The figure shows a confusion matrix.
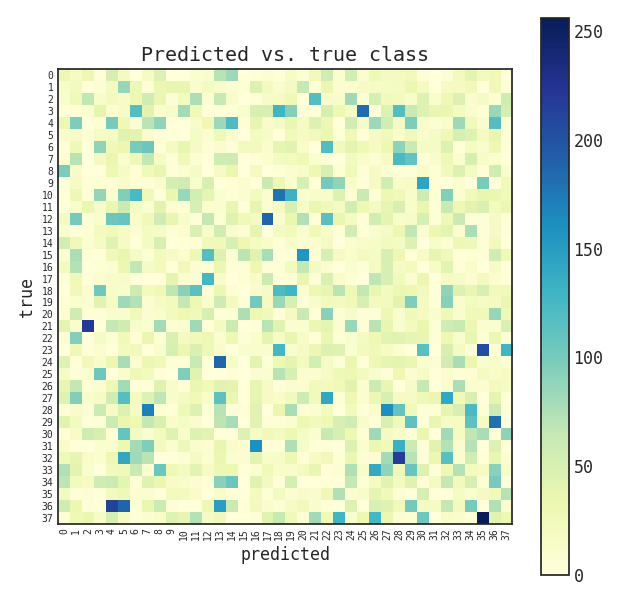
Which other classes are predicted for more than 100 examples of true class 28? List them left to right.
7, 27, 34
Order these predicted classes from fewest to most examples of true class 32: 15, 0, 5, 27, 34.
15, 0, 34, 27, 5
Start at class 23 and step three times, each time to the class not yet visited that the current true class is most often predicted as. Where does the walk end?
26
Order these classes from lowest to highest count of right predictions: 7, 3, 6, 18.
3, 7, 6, 18
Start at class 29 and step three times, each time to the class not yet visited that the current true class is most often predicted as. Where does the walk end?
14
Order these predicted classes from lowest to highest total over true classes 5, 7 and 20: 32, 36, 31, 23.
23, 31, 32, 36
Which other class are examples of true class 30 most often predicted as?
5
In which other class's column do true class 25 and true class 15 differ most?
20
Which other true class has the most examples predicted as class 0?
8
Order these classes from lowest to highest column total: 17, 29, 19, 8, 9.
9, 17, 8, 19, 29
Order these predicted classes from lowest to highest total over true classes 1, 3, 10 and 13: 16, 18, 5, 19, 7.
7, 16, 5, 19, 18
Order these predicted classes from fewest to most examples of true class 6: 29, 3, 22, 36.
36, 29, 3, 22
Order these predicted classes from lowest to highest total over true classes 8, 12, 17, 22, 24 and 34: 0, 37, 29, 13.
37, 29, 0, 13
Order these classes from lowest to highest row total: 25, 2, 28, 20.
25, 20, 2, 28
